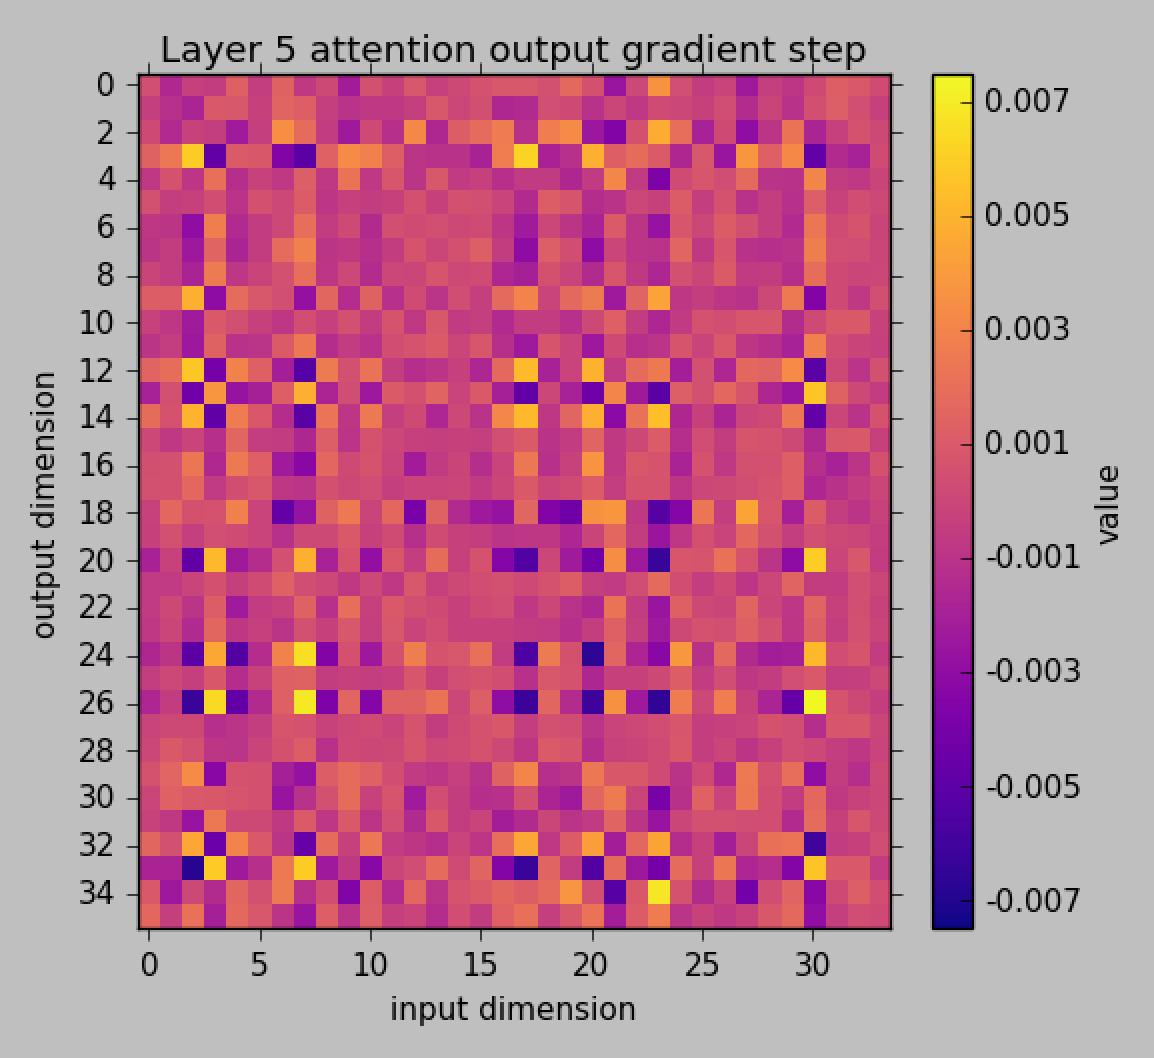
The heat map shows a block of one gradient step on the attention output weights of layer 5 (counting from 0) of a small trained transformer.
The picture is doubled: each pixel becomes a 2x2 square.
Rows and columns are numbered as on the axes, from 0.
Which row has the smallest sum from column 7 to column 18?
18
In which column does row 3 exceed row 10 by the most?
2
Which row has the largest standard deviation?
26
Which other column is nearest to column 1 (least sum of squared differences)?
25
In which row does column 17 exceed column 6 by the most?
3
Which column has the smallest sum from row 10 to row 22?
23
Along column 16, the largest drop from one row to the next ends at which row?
33
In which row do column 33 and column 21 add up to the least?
34
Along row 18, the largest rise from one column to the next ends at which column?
20
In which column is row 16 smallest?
7
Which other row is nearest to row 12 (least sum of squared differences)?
32
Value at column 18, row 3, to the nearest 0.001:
-0.002
